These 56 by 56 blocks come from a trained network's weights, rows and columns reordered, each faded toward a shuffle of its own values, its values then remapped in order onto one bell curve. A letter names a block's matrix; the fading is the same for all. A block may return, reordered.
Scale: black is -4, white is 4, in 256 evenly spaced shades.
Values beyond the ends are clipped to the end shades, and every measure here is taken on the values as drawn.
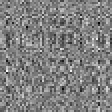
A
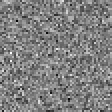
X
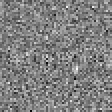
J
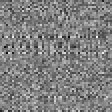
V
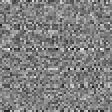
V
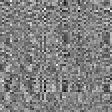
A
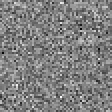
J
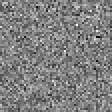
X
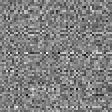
V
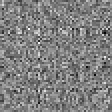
A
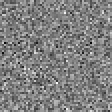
X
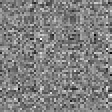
A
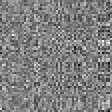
A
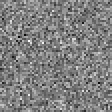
X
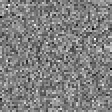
X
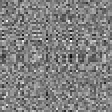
A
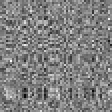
A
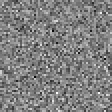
X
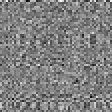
V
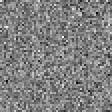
X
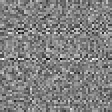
V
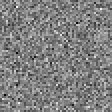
X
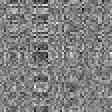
A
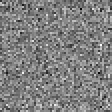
X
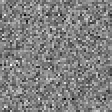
X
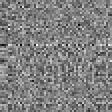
V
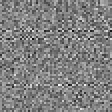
V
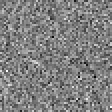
X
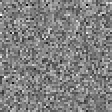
X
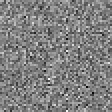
J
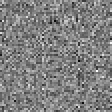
J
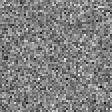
X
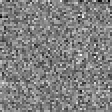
X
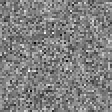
X
